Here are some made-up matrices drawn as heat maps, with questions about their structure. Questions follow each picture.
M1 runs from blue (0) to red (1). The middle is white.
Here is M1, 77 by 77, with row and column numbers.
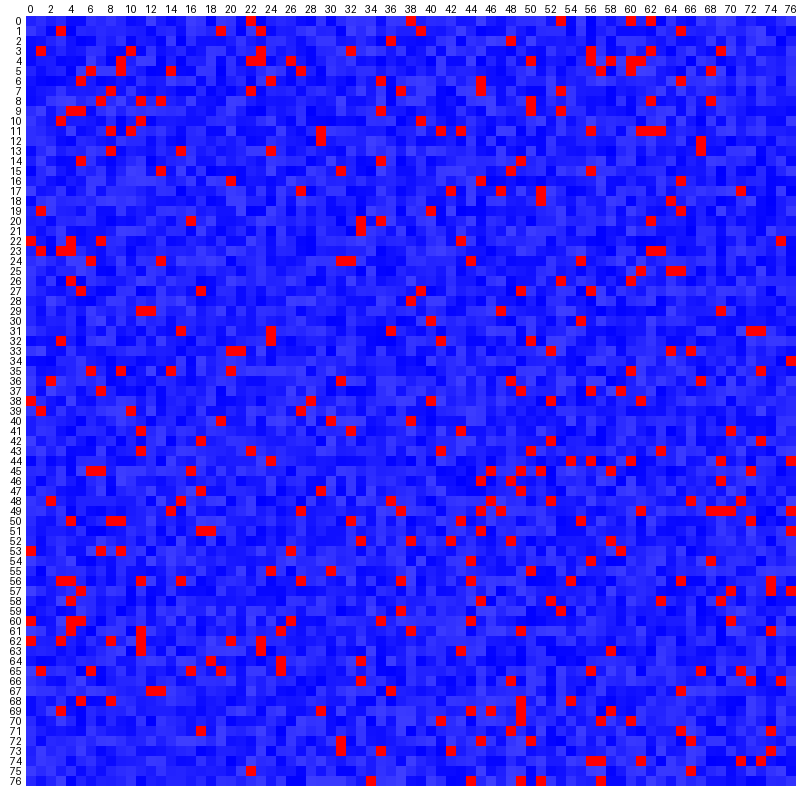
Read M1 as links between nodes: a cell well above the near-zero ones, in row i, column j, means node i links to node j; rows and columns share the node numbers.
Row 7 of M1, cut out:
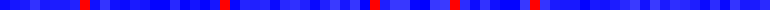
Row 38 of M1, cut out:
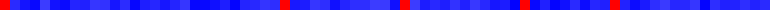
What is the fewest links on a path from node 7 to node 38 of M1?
3
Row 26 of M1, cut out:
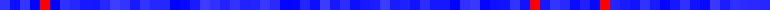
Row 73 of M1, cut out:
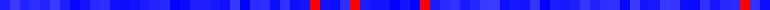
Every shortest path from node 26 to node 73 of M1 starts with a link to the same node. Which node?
node 60
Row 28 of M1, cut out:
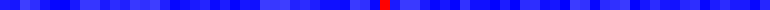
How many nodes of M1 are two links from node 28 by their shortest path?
4
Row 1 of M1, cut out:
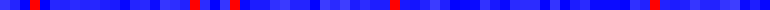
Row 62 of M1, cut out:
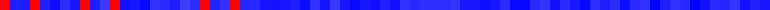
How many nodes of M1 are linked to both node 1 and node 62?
2
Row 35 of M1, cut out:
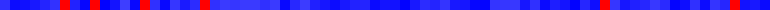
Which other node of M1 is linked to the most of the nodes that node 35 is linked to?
node 5
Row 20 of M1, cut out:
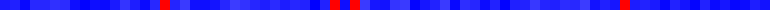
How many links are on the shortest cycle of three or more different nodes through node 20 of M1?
5
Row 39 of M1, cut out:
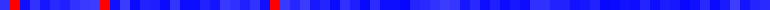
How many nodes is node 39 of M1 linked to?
3
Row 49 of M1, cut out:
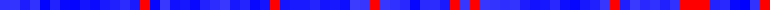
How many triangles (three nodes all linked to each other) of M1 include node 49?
0
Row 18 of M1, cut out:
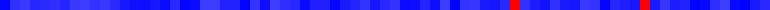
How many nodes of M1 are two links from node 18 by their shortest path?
5
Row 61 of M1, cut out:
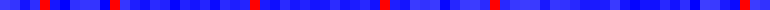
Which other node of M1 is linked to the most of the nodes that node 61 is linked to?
node 56
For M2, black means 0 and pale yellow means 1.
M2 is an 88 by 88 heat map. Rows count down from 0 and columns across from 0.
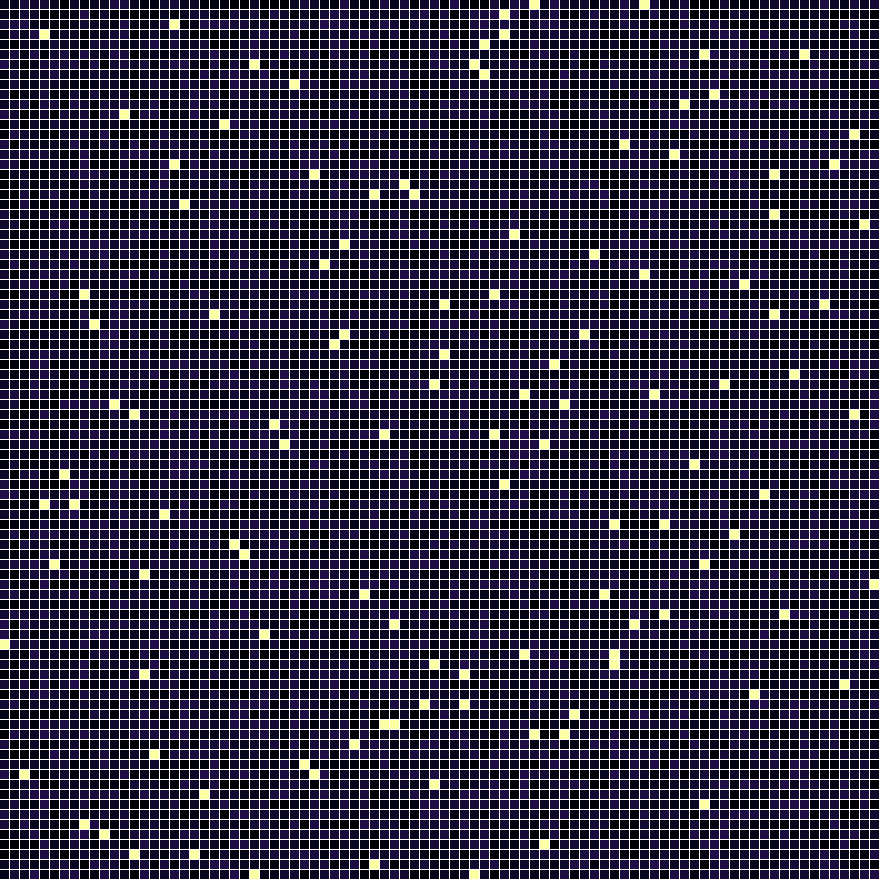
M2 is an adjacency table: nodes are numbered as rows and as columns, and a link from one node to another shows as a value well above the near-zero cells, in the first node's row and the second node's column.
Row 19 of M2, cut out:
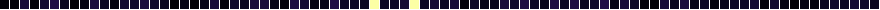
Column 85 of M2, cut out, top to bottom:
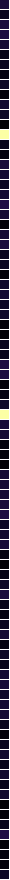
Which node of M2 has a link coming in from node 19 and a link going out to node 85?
node 41
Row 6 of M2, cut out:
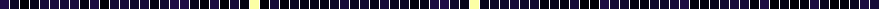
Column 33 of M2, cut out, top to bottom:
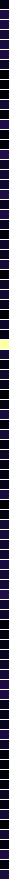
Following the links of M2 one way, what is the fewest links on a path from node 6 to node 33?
7
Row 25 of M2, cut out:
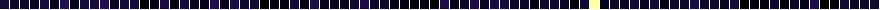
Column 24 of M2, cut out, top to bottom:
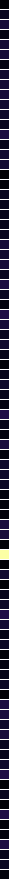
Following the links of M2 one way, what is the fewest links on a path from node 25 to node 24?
4
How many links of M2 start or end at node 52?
4
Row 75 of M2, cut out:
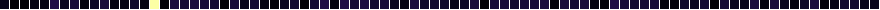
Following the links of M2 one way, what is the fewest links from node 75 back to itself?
5
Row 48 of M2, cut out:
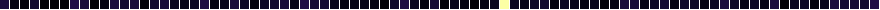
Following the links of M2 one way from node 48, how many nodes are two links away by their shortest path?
2
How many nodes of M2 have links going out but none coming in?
2
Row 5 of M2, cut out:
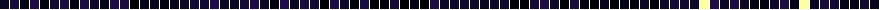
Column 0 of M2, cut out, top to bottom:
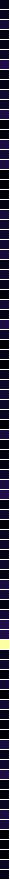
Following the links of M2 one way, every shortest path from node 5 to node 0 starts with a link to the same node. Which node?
node 70
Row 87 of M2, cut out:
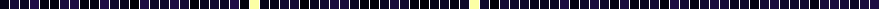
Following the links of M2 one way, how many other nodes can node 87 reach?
11
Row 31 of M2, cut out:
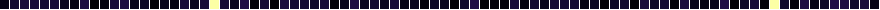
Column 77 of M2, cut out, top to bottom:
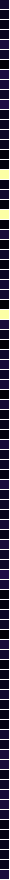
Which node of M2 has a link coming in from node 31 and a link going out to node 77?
node 21
